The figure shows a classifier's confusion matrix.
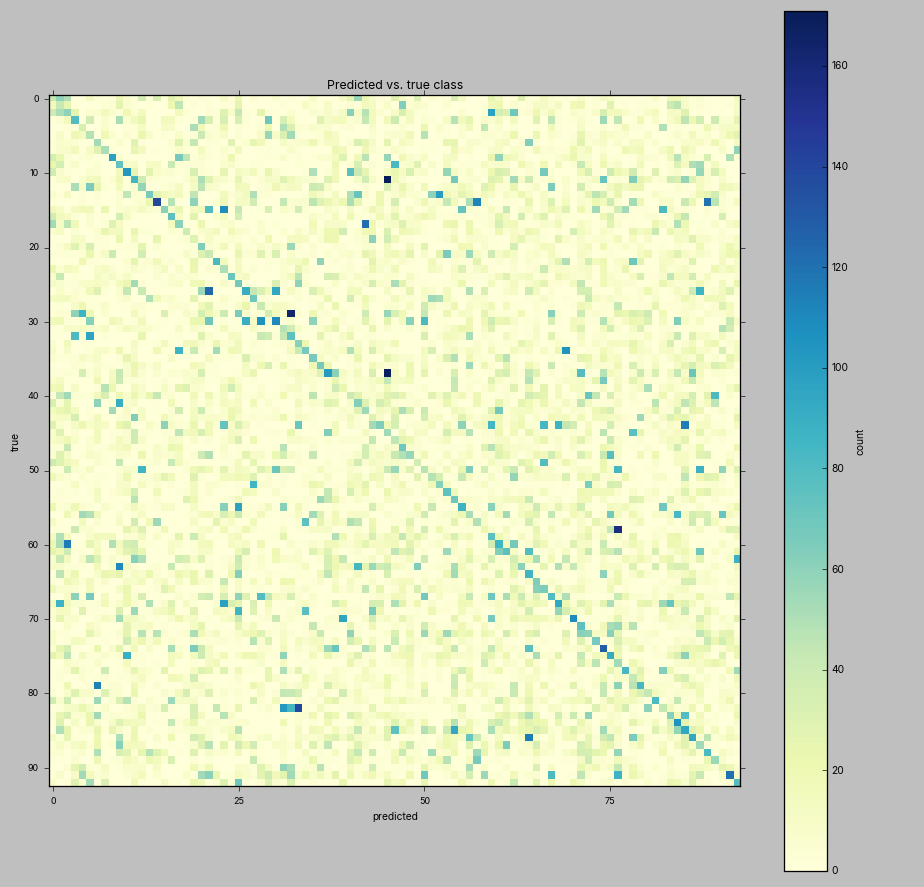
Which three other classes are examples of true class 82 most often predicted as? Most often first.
33, 31, 32
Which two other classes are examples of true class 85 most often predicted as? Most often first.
54, 46
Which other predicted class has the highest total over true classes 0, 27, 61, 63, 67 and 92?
25
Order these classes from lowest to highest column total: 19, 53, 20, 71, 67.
67, 53, 20, 19, 71
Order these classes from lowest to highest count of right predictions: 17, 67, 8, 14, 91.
17, 67, 8, 91, 14
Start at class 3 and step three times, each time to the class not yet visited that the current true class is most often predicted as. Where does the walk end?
5
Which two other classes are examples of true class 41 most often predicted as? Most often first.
9, 6
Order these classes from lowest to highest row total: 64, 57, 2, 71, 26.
71, 57, 64, 2, 26
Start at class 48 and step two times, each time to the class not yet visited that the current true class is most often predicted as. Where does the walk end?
10
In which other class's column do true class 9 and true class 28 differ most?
46
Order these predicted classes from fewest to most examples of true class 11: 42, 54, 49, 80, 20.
49, 80, 42, 20, 54
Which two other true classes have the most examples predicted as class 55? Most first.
15, 44
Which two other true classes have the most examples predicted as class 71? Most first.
37, 72
